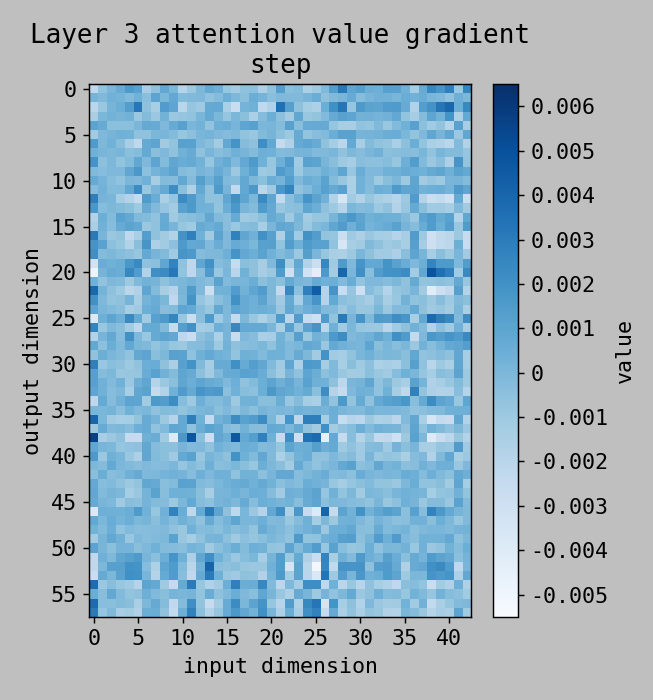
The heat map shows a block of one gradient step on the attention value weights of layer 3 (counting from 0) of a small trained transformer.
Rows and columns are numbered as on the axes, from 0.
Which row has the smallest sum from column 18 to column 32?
12
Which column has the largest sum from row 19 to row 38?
0
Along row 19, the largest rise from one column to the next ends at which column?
26
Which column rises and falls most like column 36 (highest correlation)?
10
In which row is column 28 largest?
20
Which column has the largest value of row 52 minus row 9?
13
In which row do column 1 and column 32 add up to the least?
38
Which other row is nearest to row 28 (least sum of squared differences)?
35
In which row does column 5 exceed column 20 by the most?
2
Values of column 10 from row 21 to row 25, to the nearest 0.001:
0 0 0 0.001 -0.001
